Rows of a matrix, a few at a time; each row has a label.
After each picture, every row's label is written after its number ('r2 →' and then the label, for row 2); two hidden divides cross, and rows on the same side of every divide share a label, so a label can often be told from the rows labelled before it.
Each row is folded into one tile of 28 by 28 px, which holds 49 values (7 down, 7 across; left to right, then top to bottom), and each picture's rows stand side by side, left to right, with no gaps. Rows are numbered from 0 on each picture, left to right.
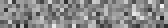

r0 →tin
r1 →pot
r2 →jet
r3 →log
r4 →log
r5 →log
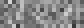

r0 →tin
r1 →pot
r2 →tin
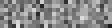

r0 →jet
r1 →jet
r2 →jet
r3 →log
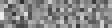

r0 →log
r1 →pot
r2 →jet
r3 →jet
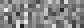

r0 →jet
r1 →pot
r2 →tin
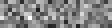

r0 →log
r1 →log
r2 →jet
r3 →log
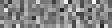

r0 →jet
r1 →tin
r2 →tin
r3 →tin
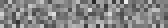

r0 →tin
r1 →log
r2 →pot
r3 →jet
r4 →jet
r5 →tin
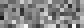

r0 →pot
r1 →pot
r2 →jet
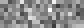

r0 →pot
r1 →log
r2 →pot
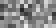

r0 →pot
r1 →pot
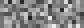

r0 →jet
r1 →pot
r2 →tin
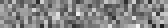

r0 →jet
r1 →jet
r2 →log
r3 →pot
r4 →pot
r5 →jet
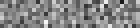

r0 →log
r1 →jet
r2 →jet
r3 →pot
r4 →jet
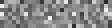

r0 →log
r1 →pot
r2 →tin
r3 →log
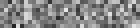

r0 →jet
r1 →log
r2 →pot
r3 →log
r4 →pot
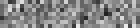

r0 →pot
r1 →jet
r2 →tin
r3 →pot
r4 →tin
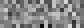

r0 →jet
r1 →jet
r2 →tin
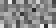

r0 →tin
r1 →tin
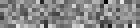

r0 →pot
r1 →tin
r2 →pot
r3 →log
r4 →tin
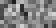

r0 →pot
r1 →log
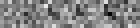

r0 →tin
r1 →pot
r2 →pot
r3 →pot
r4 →pot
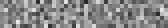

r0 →jet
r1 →jet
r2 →tin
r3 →log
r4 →jet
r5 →log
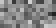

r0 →tin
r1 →pot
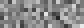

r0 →jet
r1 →tin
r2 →pot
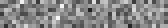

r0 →pot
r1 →jet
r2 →log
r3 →tin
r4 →log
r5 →tin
